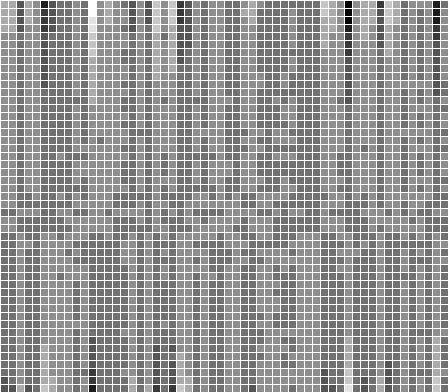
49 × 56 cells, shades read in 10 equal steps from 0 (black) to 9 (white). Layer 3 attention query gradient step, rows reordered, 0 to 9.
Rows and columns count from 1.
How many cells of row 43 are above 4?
23
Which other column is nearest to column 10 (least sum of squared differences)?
25
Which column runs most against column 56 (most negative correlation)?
53
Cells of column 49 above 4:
28
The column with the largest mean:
12
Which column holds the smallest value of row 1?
44
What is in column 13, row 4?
5
